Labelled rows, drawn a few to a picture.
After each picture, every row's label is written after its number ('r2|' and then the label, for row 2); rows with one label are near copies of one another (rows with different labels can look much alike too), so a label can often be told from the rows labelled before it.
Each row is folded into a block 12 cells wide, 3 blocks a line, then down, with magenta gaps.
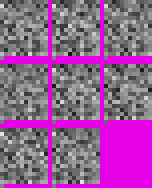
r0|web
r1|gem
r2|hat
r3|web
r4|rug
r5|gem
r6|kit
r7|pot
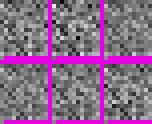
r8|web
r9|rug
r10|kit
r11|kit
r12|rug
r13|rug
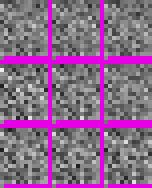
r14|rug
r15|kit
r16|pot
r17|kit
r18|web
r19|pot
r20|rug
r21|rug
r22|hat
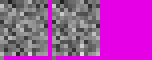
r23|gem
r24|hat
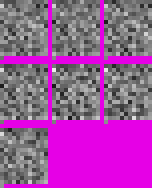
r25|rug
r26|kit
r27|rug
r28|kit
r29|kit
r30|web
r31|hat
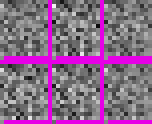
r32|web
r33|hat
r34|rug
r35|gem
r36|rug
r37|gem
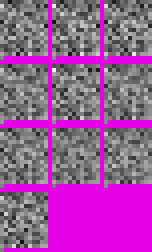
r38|gem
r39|hat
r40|web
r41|hat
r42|gem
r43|hat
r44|rug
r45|web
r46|pot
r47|gem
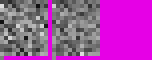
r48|rug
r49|web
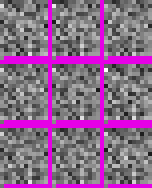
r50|hat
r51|pot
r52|gem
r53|kit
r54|web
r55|hat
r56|web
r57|web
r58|pot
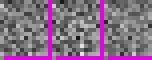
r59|web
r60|web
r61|hat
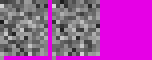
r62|rug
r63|web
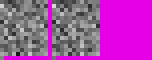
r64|kit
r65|kit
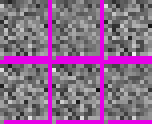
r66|pot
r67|kit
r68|web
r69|web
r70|web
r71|pot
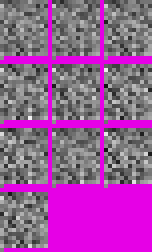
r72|gem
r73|hat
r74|rug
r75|hat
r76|kit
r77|kit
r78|pot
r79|web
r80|pot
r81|gem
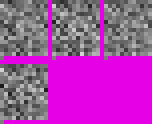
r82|gem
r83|pot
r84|kit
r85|kit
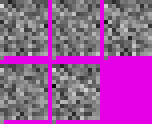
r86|hat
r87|hat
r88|pot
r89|gem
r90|rug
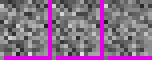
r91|gem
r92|hat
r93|rug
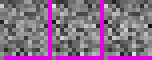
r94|gem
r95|pot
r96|pot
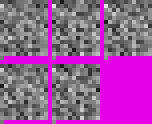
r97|rug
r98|hat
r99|kit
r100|rug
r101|hat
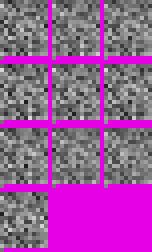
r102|pot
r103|hat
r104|rug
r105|web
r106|gem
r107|rug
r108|rug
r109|rug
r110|pot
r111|rug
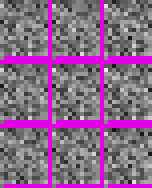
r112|web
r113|pot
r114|hat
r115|pot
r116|gem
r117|hat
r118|hat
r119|kit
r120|web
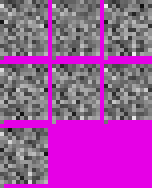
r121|kit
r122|hat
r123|web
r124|gem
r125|web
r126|kit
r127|hat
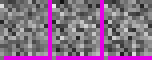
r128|kit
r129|rug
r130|pot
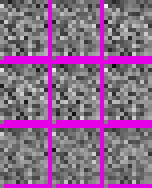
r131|web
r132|kit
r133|pot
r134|rug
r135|gem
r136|web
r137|gem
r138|kit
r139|pot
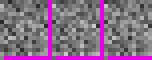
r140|rug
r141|kit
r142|rug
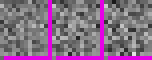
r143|kit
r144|gem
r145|web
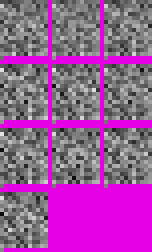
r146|pot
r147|web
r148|gem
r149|hat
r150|kit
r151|rug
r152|hat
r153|rug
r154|gem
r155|rug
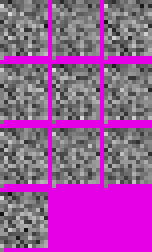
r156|hat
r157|web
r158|rug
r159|kit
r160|pot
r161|gem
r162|pot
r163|web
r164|pot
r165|rug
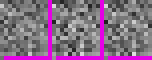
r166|pot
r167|gem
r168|kit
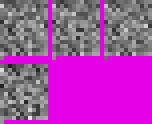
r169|kit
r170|hat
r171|kit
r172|web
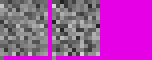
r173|kit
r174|web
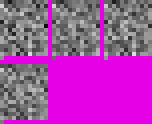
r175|web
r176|hat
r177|web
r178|pot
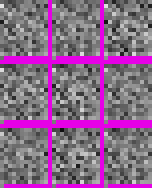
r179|kit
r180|hat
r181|gem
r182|rug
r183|pot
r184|gem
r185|hat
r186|rug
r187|web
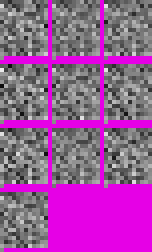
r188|hat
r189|hat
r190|kit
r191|hat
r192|pot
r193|rug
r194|gem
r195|pot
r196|web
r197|pot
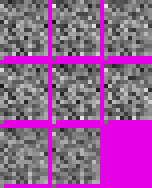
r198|web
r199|kit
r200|kit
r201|rug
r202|web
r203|pot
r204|pot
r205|rug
